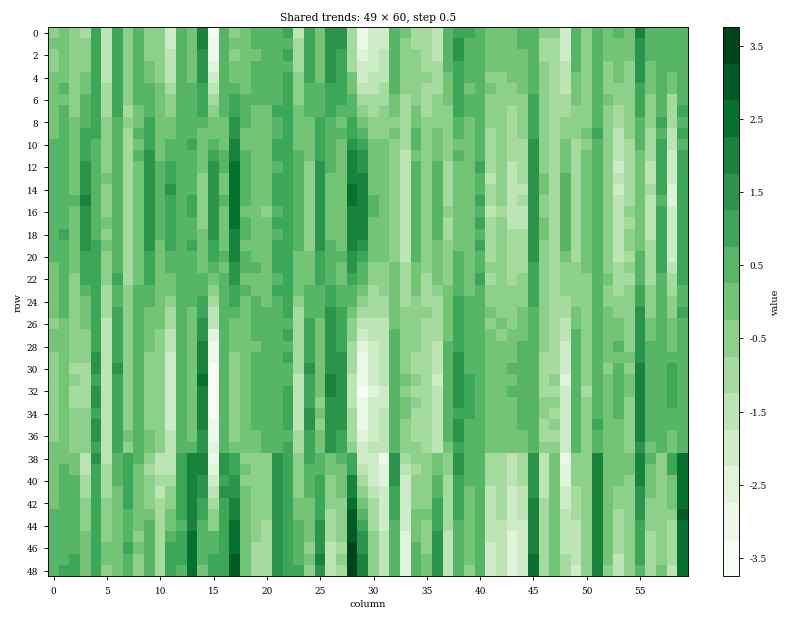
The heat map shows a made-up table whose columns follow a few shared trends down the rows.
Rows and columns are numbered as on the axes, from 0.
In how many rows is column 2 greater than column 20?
13
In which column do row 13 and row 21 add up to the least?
58
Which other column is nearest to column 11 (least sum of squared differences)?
23
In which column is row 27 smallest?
15
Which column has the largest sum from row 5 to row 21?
17
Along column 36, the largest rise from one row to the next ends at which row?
38
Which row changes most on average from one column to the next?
48
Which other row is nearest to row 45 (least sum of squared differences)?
46
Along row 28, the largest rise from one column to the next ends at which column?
16
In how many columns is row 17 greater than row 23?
25
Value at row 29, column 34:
-1
